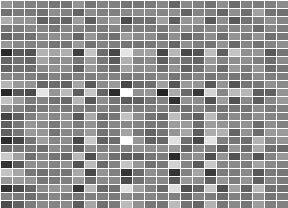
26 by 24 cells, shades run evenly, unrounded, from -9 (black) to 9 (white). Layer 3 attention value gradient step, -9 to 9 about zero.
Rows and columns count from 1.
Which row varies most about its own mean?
12
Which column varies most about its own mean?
11
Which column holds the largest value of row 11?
1
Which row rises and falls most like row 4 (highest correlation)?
16
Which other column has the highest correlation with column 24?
19
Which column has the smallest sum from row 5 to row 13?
10
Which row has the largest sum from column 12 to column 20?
21
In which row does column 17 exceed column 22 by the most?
22
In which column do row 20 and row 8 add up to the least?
15
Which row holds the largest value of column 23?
17
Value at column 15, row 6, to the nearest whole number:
-2
